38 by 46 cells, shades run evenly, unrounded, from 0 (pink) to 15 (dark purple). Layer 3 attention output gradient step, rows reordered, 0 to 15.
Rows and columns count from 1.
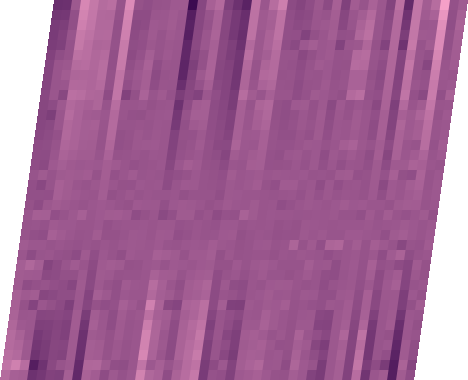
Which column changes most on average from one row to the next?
43
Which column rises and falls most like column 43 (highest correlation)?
42
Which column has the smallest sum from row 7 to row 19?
44
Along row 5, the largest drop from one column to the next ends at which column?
41
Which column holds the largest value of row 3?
16
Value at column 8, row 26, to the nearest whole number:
7
